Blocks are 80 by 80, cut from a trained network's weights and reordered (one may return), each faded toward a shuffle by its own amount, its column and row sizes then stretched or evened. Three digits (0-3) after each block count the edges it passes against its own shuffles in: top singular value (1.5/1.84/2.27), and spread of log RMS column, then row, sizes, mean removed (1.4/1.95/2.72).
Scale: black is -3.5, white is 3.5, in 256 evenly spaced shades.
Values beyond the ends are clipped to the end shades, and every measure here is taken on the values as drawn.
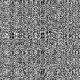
3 1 2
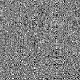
2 1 1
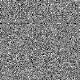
0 2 2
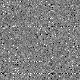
2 1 1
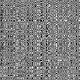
3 3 2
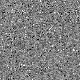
0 0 1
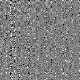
2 3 0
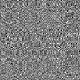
3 1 1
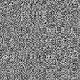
3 1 1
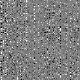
2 3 1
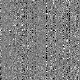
1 3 1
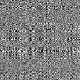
3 1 3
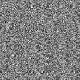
2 0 1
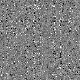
0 2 1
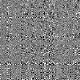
2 3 3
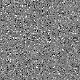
0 2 1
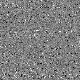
0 0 2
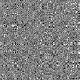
2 2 1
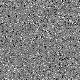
0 0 1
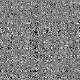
1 2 3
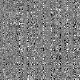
0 3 2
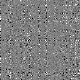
0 3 2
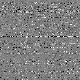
1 0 3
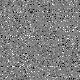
0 1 2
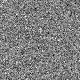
0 0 0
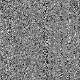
0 3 0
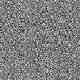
2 1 0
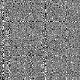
2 2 1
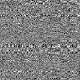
2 0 3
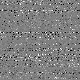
1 0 3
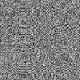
3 1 1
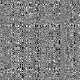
2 3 2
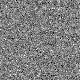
0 0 0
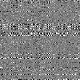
3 1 3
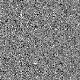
1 1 1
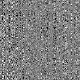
1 3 1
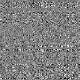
1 2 3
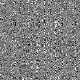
1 3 0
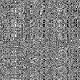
3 2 2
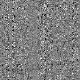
0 3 1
